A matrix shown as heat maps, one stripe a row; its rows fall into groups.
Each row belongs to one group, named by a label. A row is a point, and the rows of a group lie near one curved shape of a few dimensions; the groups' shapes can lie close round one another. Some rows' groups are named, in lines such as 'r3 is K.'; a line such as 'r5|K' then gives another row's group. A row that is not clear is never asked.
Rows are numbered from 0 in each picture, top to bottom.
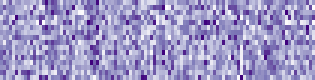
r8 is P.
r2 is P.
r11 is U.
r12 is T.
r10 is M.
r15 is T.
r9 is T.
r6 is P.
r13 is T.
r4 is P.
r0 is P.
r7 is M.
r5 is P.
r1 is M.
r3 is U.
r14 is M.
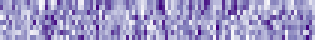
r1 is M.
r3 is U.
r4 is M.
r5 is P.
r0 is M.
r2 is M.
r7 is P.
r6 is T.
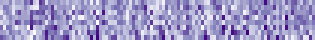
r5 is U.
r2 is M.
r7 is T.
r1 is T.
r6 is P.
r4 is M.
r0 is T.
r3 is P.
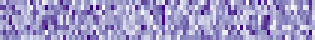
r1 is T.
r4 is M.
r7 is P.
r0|P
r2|M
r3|M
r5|T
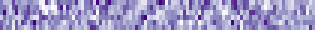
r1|M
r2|M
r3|T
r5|T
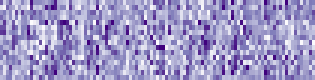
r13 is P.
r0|U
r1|U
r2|U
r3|U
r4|T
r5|M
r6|M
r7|M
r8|P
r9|M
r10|T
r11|P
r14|U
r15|T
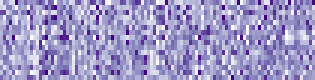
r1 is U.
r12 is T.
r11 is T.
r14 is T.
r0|U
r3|U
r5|P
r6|P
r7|T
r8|P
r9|T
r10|P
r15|T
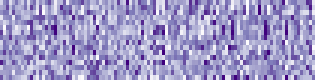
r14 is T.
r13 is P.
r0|P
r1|P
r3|M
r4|T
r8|P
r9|M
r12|M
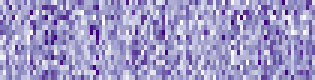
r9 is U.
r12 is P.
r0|P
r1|M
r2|P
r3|T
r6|T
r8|U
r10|U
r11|U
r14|P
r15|M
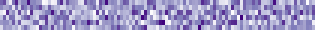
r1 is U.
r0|M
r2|U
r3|T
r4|M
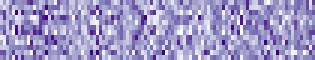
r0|M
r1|P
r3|T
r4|T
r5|U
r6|U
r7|U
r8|U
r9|M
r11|U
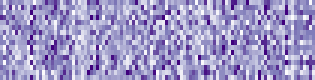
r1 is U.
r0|P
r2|P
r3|T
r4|P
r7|P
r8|T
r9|U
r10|U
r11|T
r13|T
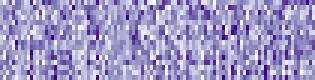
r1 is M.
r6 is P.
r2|P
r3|P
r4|U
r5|P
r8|U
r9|U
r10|P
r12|P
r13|U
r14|T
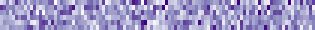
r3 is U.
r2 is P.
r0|U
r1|M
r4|T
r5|T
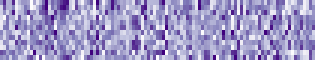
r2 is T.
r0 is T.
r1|T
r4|U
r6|U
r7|M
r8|U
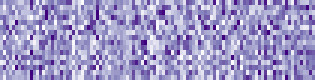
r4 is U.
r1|P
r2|M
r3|T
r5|P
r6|M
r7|U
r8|T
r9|T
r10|P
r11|U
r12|U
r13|U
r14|P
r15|P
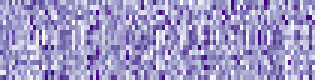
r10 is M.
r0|U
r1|T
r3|P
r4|P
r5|T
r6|P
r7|P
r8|P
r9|T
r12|U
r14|U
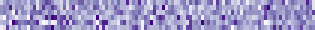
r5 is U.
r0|P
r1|M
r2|U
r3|U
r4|M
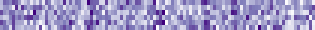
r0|P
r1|U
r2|T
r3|M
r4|M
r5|P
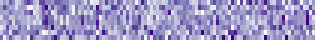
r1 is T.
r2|M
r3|P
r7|U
